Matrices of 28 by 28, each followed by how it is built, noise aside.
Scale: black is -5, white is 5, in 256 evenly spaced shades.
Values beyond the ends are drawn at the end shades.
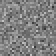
noise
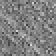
Toeplitz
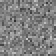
noise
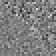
upper triangular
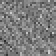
Toeplitz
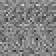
repeating columns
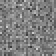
blocks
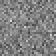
noise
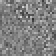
upper triangular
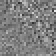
upper triangular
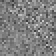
upper triangular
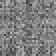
blocks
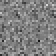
repeating columns
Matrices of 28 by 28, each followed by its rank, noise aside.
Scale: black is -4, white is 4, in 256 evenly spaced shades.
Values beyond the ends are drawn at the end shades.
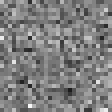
eight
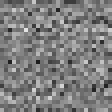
six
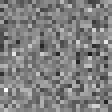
seven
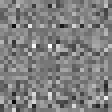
four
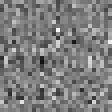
five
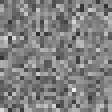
seven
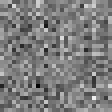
seven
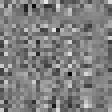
four
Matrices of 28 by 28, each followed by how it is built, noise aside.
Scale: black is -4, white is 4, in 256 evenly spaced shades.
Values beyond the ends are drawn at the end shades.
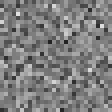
noise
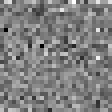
uneven rows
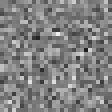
noise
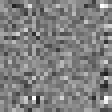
low rank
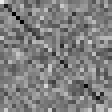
diagonal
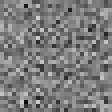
repeating rows
